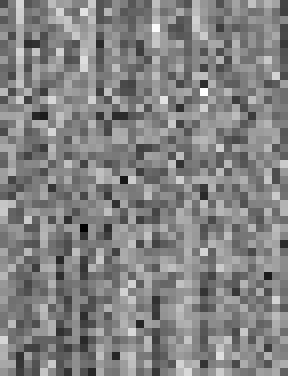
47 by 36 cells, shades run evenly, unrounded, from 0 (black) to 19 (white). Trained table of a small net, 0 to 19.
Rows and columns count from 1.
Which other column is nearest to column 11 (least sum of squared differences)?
8
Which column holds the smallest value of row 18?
30
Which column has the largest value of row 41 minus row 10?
2
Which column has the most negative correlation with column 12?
24
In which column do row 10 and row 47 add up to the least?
36
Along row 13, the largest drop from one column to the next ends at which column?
4
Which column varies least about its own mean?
33
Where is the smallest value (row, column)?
29, 11
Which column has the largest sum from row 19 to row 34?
34
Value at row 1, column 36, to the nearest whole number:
5
